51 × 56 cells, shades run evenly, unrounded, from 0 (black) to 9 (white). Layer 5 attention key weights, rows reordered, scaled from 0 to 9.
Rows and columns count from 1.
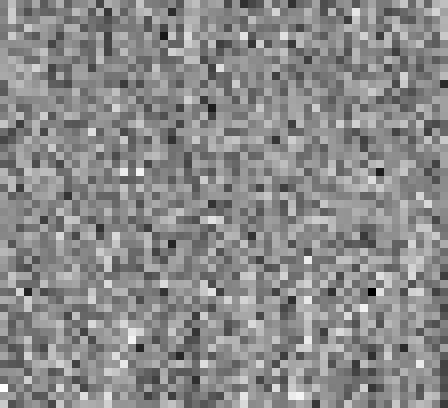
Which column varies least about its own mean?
34
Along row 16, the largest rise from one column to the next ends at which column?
38
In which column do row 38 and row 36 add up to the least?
37
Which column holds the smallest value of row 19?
46
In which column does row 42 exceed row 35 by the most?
43
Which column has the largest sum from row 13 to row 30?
45
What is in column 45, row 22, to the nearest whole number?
6
